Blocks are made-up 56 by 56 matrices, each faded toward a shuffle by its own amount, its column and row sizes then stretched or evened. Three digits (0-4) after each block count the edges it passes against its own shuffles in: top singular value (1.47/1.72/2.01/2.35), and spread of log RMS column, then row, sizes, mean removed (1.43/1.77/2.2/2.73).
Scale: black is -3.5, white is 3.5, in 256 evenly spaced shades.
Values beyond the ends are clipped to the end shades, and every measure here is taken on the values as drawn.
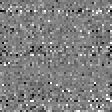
2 1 4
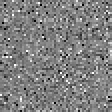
2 0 0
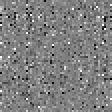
0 3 1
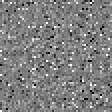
1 1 0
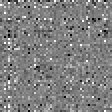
2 3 2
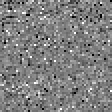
0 0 0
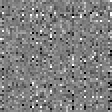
0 4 2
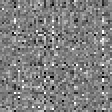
3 3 2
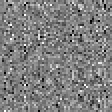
2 2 0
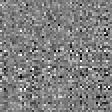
3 3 3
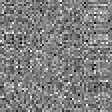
3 1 0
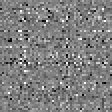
2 1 3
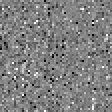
0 2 0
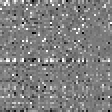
3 2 2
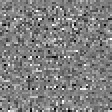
0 1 4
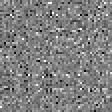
2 1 2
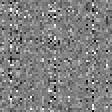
0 4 2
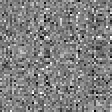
3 2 0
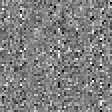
1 3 0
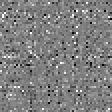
1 1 3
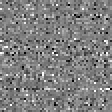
1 0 4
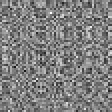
4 1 1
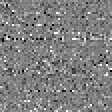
1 0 2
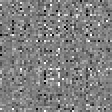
1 3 3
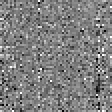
1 3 0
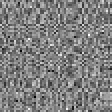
4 0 0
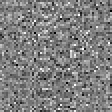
2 1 0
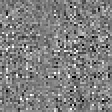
0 3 2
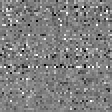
0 1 4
